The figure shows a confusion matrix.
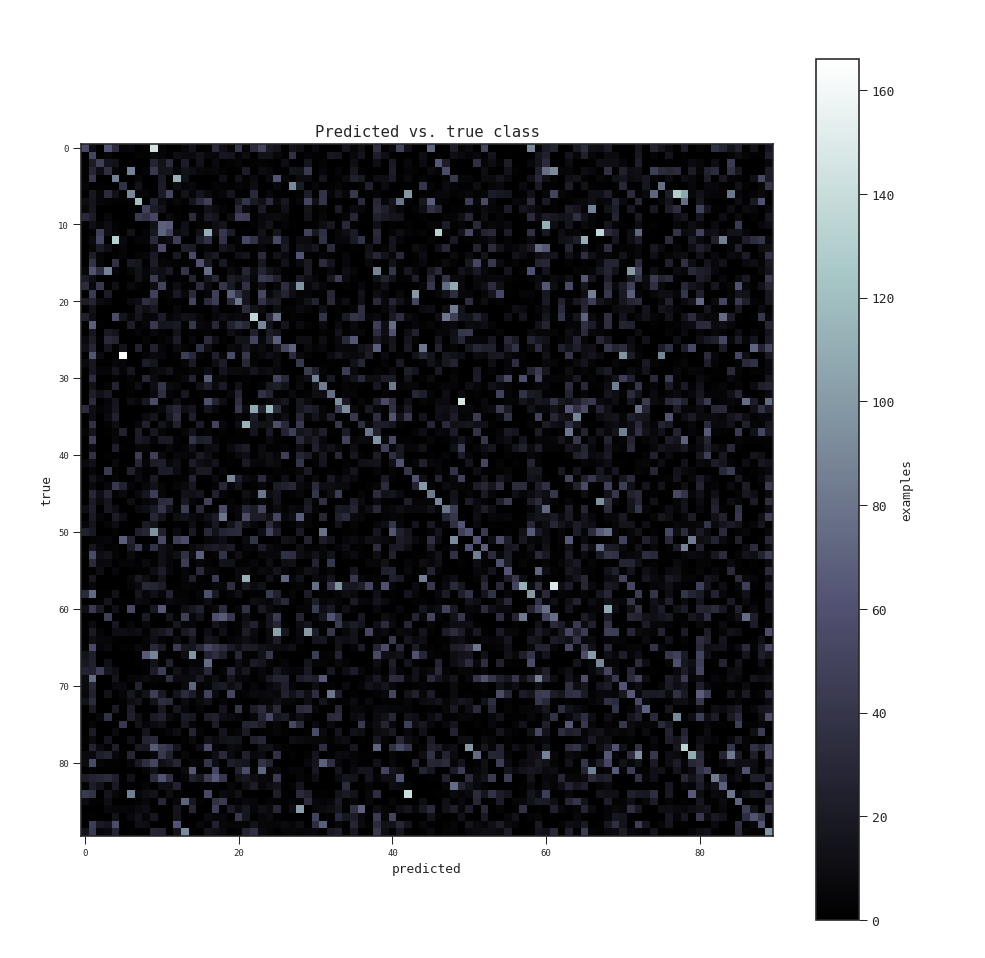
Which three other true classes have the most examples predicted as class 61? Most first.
57, 3, 6
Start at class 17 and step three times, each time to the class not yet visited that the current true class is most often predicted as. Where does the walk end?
48
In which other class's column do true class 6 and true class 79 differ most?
77
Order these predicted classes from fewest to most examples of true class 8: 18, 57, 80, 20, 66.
18, 57, 20, 80, 66
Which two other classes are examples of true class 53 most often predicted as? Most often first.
51, 15
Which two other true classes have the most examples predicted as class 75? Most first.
27, 5
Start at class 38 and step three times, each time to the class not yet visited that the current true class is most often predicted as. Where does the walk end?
9
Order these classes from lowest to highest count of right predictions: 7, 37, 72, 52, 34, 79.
72, 52, 37, 34, 79, 7
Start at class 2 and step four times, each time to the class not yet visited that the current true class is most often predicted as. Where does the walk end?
71
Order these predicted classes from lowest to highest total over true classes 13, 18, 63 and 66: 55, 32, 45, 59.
55, 45, 32, 59
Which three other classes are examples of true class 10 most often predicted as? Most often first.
60, 11, 85
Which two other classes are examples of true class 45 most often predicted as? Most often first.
23, 77
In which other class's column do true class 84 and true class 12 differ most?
42
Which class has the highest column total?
1
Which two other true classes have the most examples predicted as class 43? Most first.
19, 66
